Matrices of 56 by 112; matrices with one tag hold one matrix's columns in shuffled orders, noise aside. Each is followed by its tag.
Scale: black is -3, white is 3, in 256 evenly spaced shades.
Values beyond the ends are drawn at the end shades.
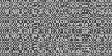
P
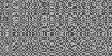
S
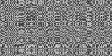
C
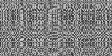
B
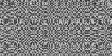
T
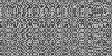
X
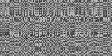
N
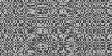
P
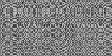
X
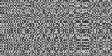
P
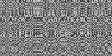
N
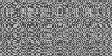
X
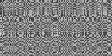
N
